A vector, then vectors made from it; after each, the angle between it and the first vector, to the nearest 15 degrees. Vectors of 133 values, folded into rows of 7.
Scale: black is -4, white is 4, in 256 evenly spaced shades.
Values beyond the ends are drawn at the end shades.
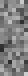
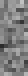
30 degrees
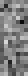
60 degrees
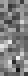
135 degrees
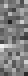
150 degrees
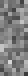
165 degrees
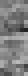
75 degrees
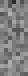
120 degrees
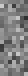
45 degrees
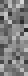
45 degrees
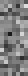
90 degrees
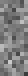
150 degrees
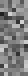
120 degrees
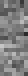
135 degrees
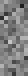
90 degrees
